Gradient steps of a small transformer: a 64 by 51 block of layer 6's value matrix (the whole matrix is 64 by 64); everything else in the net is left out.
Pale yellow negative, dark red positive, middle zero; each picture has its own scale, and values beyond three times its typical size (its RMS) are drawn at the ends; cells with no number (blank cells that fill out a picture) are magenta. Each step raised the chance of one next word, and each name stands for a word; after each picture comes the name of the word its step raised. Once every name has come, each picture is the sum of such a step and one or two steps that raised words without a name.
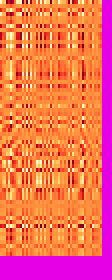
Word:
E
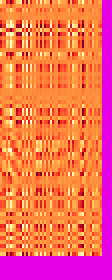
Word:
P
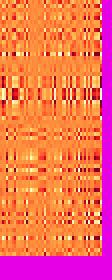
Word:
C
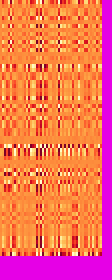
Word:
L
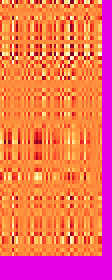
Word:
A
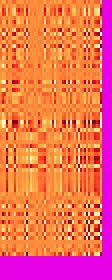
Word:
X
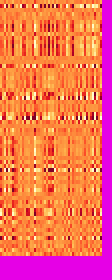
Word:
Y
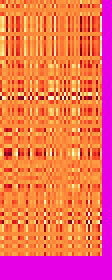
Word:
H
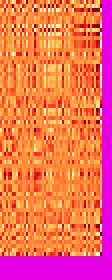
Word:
P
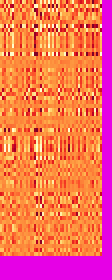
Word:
A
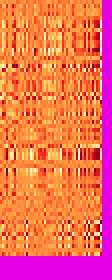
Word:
H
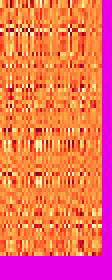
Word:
E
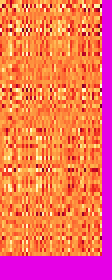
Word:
Y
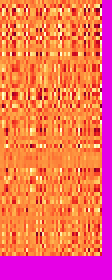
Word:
C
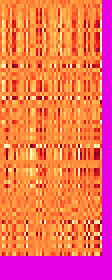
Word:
H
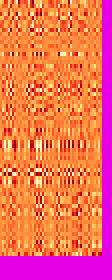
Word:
L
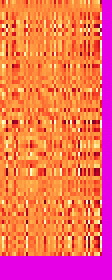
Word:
P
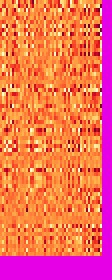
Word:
E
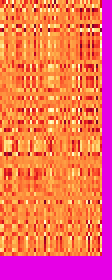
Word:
P
